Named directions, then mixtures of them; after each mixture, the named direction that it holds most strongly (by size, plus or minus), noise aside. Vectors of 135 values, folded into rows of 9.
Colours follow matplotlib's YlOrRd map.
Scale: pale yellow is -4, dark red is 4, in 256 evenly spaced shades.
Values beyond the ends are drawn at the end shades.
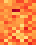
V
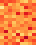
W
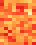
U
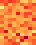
W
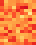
U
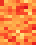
U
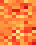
V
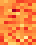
V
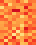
V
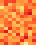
W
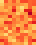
U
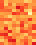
U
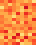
W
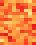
U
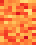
U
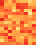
U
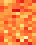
V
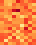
V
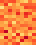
W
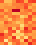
V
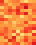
W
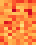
U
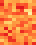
U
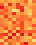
W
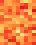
U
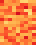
U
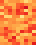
U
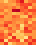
V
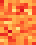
U
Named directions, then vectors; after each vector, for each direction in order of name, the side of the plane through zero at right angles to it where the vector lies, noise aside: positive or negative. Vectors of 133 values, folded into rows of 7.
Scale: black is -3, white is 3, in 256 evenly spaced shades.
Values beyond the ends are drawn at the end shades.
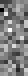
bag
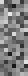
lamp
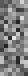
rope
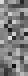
negative, positive, negative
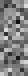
positive, positive, positive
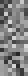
positive, negative, positive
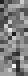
positive, negative, positive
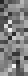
positive, negative, positive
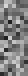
negative, negative, negative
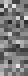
negative, negative, negative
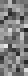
positive, negative, negative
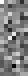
negative, positive, negative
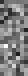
positive, negative, negative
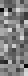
positive, positive, negative
